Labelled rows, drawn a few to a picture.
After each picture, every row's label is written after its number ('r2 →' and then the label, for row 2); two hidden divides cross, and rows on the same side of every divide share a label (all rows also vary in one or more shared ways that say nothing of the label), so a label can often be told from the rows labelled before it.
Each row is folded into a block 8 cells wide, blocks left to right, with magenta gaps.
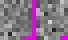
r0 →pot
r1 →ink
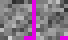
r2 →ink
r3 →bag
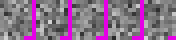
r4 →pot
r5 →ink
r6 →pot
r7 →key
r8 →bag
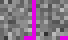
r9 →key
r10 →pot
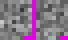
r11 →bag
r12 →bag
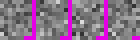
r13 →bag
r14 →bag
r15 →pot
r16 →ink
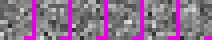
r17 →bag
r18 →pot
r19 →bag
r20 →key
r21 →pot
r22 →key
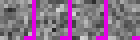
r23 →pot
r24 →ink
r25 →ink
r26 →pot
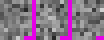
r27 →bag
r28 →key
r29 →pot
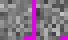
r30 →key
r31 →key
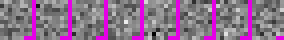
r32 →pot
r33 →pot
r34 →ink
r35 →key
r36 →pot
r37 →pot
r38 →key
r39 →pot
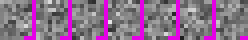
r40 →bag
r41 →bag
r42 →ink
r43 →bag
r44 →ink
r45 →key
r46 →bag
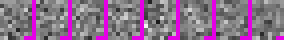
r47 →pot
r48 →bag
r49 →key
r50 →pot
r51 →bag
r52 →key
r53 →ink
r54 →pot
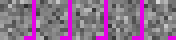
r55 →bag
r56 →bag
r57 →pot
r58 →key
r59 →bag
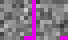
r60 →ink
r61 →ink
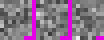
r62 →bag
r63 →ink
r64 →pot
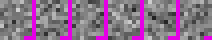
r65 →bag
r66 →pot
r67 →ink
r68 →key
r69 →pot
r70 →bag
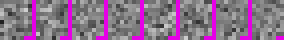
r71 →ink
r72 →key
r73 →pot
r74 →pot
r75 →key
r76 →pot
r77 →pot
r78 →key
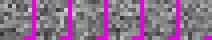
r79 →ink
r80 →pot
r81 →ink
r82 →pot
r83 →ink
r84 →pot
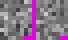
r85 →ink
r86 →bag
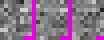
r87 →ink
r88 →ink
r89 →bag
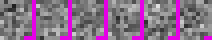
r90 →bag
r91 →key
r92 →bag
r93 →pot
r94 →ink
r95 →bag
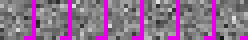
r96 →key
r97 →ink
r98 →key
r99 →bag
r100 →bag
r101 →bag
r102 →key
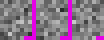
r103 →key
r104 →key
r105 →bag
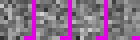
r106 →key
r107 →bag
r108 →key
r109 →bag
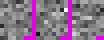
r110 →ink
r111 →ink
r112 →bag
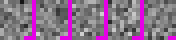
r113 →ink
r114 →bag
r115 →key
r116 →ink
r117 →key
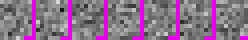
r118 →pot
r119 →bag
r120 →bag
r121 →key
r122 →ink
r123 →ink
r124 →pot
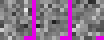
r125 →ink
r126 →pot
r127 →ink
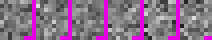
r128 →bag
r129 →key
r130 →key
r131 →ink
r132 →ink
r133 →ink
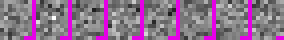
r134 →pot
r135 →bag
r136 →bag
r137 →key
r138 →bag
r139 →key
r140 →ink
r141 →pot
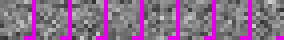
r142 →key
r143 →key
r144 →ink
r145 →ink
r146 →bag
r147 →bag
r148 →ink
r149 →bag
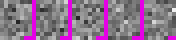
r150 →pot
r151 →pot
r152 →bag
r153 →key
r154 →ink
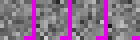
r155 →pot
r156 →ink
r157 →bag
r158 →ink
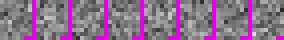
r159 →pot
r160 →key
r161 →ink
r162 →key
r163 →ink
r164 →ink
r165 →bag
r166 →bag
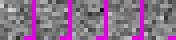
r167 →key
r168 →ink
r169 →bag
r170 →bag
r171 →bag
